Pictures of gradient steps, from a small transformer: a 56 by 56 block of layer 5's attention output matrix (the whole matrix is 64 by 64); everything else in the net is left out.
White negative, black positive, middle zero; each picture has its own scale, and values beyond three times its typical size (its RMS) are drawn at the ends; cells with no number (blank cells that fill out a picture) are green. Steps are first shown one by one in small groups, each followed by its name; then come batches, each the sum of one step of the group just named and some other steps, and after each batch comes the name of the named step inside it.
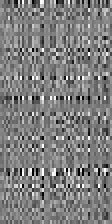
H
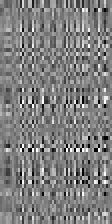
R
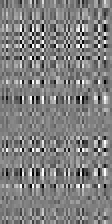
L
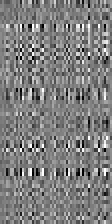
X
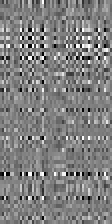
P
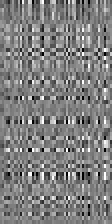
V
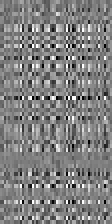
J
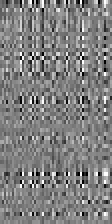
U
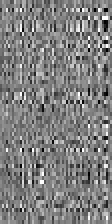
R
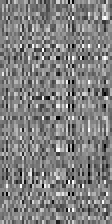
J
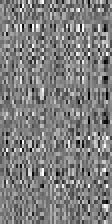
X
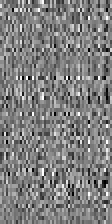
H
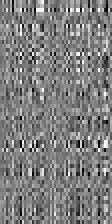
X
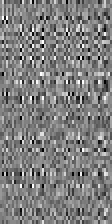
L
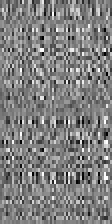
V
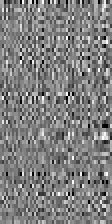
U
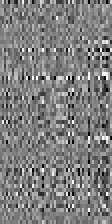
H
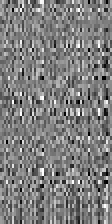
H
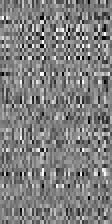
L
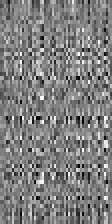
V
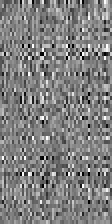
U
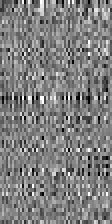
H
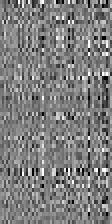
H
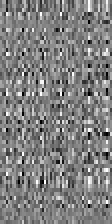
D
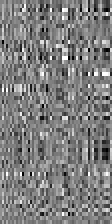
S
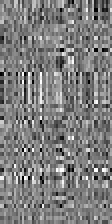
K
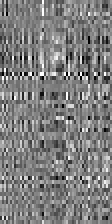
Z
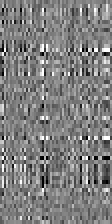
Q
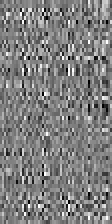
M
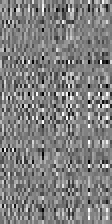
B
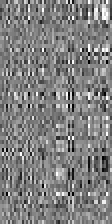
B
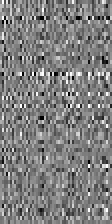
B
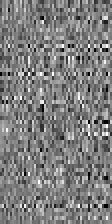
K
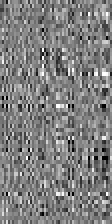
S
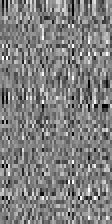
M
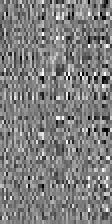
Z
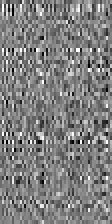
D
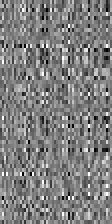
S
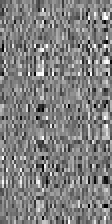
Q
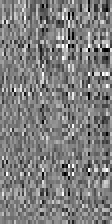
S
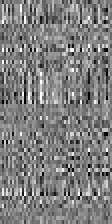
K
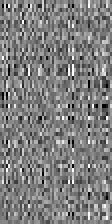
M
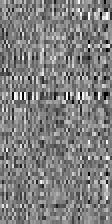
Z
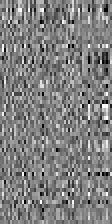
B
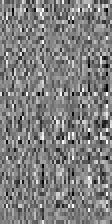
D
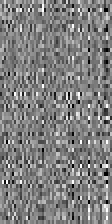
B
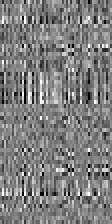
K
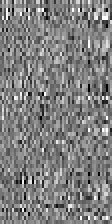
M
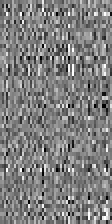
M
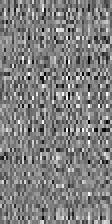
B
